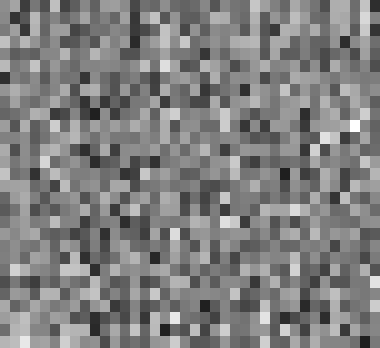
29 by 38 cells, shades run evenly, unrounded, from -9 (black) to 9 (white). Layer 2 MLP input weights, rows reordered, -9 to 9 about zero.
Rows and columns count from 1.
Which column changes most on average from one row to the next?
9
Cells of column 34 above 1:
16
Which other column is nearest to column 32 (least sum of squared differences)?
20
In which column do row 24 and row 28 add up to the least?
35
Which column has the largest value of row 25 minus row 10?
10
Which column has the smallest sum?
31
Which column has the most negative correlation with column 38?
26
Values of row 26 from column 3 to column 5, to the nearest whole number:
0 3 1
